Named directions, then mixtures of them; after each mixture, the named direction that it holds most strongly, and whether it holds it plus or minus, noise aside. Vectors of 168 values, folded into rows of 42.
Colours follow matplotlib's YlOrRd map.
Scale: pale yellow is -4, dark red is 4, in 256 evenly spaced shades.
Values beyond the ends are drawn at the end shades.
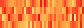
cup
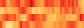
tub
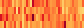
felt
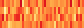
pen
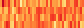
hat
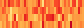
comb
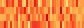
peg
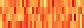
cup, minus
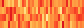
peg, minus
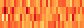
pen, minus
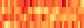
tub, plus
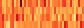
hat, minus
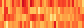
tub, plus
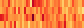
felt, plus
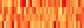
hat, minus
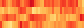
tub, plus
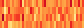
pen, plus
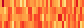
hat, plus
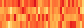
tub, plus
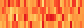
comb, plus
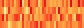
pen, plus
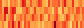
hat, minus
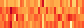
comb, minus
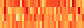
pen, minus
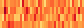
pen, minus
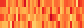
peg, minus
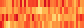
tub, plus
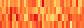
comb, minus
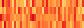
felt, plus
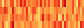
hat, minus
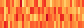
pen, plus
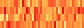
pen, minus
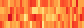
comb, minus
